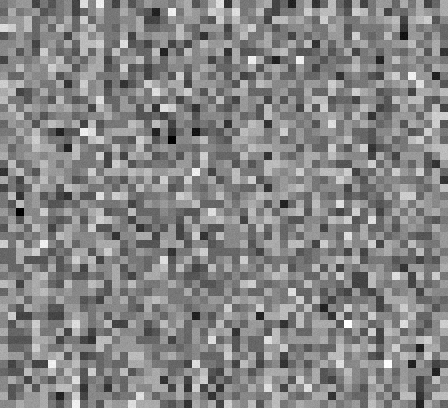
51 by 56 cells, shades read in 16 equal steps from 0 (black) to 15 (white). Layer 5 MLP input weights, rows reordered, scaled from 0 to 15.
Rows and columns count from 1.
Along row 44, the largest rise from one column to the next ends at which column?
54
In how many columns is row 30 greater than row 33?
26
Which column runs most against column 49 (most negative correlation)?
39
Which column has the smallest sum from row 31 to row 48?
48
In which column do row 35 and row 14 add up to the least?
25
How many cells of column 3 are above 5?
39
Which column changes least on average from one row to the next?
35
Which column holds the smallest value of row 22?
1
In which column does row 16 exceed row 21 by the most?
55
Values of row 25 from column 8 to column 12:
4 3 9 5 5
